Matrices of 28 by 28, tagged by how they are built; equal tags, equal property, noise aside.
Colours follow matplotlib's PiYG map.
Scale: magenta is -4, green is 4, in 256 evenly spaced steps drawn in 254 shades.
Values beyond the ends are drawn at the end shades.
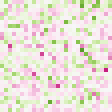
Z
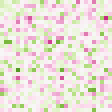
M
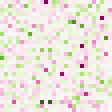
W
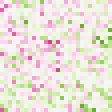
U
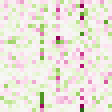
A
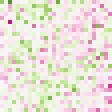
U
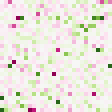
W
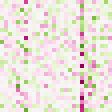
A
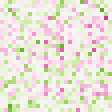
Z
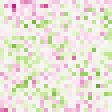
U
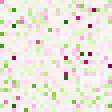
W
